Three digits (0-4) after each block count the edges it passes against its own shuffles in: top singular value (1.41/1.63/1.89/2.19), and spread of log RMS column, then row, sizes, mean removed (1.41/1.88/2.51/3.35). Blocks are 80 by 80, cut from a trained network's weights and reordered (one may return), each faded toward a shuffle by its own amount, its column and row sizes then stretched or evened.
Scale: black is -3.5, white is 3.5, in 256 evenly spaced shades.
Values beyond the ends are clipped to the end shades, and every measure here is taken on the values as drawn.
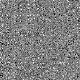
1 2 2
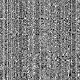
4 1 1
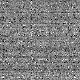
2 1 1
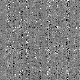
0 3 1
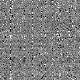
1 3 0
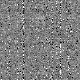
1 3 0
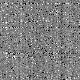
1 0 2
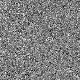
0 1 0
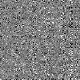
2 3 2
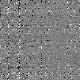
2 3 2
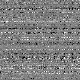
3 0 4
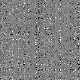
1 3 2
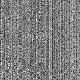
4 2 0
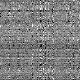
4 3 1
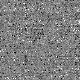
0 1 1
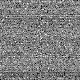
2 0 0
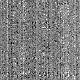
3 2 1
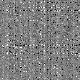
2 2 2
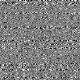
2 1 4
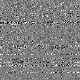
0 1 4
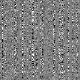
2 4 1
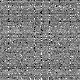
3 2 1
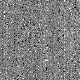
0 2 0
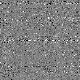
0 1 3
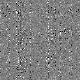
0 3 1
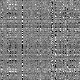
4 4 1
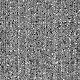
2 0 0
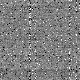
1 2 0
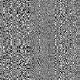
4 4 1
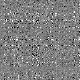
1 3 3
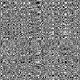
4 3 3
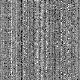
4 3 0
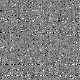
0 0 2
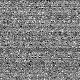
3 0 0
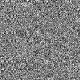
3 0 1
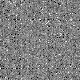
0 0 2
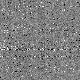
1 0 2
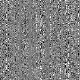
1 4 0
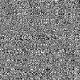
2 0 3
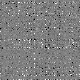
0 2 3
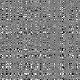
4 4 4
